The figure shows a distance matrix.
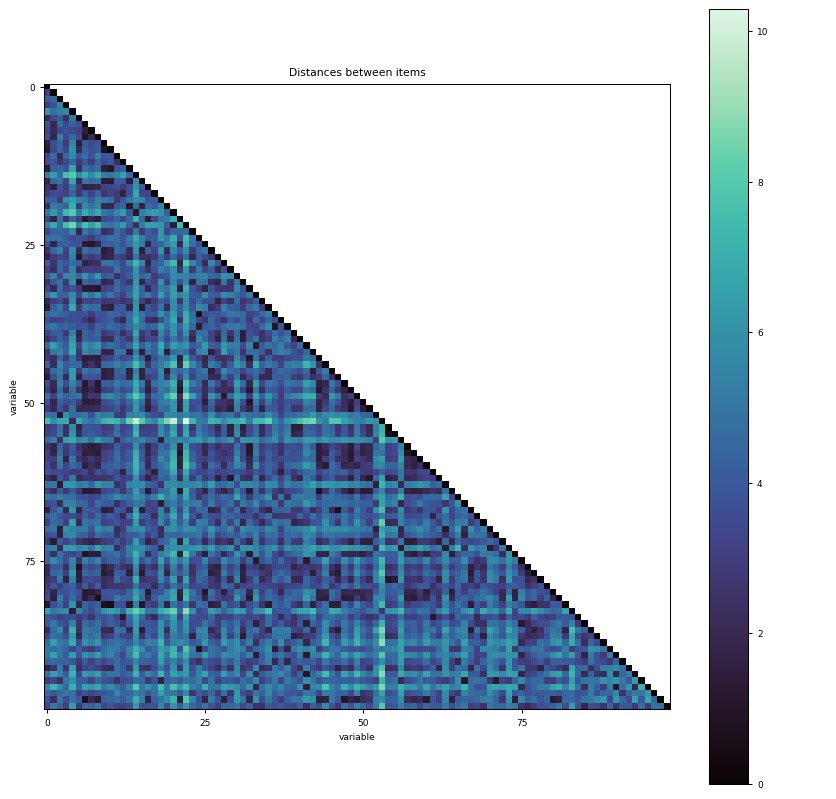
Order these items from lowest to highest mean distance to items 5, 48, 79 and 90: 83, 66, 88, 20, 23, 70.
23, 88, 66, 70, 83, 20
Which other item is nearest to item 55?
54
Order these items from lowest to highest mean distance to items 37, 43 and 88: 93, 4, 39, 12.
12, 39, 93, 4
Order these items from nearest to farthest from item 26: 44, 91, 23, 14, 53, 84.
23, 91, 84, 44, 14, 53
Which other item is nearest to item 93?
41
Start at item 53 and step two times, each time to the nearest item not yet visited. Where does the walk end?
83
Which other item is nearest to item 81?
8
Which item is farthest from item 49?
22
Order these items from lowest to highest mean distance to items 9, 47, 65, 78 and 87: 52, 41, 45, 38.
45, 38, 41, 52
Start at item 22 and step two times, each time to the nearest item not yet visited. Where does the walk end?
14
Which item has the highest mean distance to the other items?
53
